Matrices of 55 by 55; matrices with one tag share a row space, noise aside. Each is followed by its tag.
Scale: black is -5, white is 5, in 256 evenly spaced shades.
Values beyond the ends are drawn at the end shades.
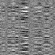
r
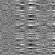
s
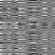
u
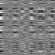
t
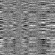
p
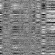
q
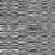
u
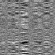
r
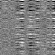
s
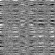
t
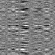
r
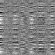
t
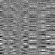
p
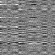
u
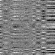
q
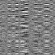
r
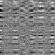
t
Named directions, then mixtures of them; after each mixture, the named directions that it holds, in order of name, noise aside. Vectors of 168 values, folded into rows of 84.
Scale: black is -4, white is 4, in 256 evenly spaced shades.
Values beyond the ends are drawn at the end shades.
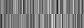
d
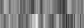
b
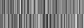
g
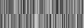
b, d, g.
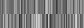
b, g.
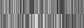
b, d, g.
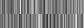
g.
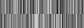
b, d.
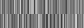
g.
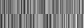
d, g.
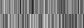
b, g.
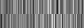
d.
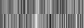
b, d, g.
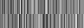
g.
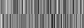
d.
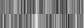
b, d, g.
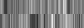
b, d.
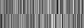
d.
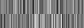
b, d.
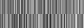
g.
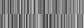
g.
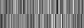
d.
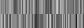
b, d, g.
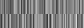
d, g.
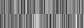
b, d, g.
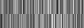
d.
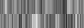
b, g.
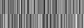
g.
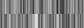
b, d.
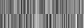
b, d, g.
